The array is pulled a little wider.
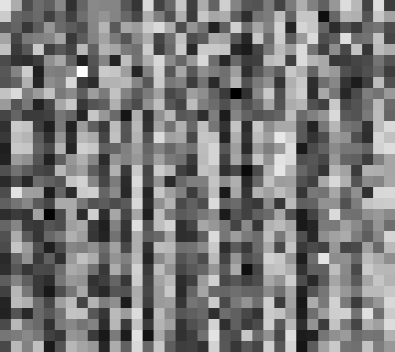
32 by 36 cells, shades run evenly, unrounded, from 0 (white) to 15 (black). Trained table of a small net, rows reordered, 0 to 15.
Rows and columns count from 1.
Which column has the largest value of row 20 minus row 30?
2
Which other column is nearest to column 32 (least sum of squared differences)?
33
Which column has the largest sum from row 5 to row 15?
23
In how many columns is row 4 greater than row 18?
20
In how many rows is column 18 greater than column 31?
29
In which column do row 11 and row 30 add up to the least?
31
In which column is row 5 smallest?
28
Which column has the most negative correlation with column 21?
15
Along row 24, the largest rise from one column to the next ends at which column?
14
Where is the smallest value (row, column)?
7, 8
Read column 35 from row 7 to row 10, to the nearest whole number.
9 4 8 4
